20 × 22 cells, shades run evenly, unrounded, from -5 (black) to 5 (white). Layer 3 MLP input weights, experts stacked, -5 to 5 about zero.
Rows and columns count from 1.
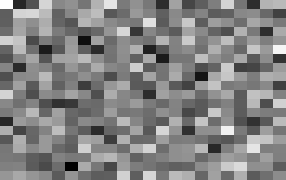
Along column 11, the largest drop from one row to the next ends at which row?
9
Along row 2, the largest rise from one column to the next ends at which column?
2
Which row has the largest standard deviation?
1
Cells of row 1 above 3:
4
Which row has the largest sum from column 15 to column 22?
6
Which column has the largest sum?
18
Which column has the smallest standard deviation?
14
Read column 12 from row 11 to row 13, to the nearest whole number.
-3 0 -1
